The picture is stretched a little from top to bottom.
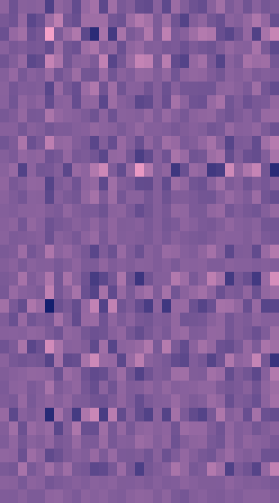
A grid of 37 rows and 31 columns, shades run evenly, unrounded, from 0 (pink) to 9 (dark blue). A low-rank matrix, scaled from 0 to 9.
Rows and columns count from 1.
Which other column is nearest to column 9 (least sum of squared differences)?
2
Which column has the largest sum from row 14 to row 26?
16
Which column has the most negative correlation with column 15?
21
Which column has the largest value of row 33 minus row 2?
7
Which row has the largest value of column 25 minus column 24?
3
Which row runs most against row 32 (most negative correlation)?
24
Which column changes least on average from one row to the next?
18
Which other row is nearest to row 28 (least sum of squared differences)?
25
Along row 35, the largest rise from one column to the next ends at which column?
26
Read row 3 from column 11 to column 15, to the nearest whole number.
8 3 7 3 5
